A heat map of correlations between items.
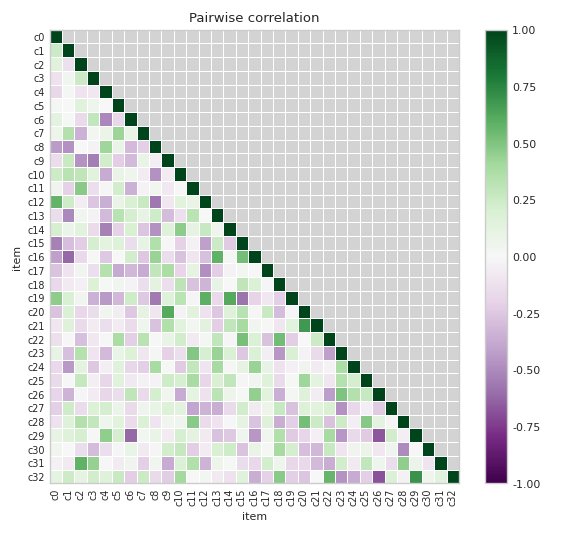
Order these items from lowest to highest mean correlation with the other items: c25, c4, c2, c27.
c4, c27, c2, c25
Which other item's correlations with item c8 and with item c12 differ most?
c19
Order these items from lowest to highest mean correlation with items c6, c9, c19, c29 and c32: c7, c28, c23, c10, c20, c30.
c23, c28, c20, c7, c30, c10
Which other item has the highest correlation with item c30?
c18
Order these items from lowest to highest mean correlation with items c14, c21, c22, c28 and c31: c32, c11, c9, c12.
c12, c9, c32, c11
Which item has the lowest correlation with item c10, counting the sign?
c8
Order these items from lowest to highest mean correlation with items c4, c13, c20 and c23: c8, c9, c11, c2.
c2, c9, c8, c11
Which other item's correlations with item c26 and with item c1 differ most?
c16
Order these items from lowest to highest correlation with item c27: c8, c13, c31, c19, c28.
c13, c19, c31, c28, c8
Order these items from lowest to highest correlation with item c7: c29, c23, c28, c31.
c31, c23, c29, c28
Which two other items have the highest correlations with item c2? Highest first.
c31, c11
